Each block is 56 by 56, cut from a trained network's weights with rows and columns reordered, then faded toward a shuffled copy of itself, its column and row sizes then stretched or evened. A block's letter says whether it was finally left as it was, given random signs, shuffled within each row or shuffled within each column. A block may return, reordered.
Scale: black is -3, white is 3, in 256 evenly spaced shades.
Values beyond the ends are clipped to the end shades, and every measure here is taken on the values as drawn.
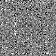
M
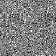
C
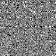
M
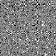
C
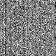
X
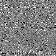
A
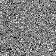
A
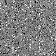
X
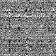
C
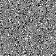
X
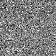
A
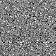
A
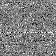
A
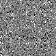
X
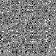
C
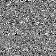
A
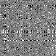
C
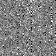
X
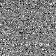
A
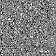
X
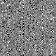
X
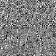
C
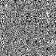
C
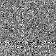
M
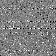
A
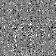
M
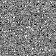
A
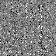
X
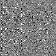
M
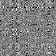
C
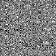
M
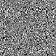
C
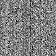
X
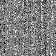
X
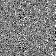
X
